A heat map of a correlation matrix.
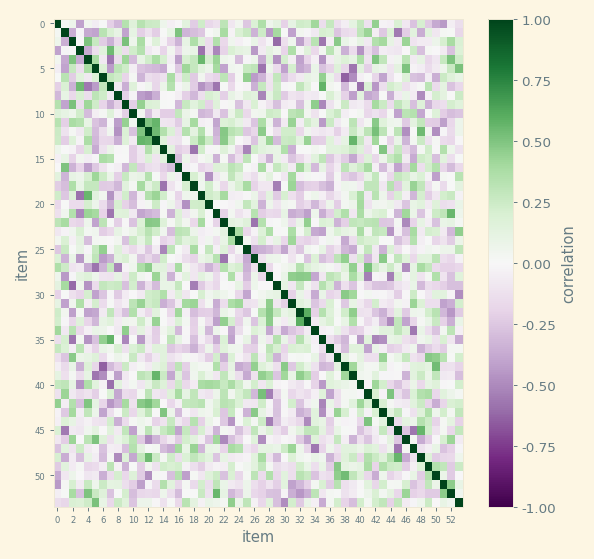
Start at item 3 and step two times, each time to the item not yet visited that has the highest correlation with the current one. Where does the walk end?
35
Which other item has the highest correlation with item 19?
4
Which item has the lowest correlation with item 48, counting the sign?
8
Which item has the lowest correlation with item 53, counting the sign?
30
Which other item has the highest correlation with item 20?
40
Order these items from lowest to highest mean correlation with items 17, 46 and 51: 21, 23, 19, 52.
23, 19, 21, 52
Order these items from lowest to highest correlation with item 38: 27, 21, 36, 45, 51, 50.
36, 51, 45, 27, 21, 50
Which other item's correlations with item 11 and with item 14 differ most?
18
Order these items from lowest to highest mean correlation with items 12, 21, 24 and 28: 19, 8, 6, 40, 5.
6, 8, 5, 19, 40
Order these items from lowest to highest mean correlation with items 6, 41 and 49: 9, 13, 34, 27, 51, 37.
9, 13, 34, 37, 27, 51
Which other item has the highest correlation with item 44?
41
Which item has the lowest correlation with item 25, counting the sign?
14
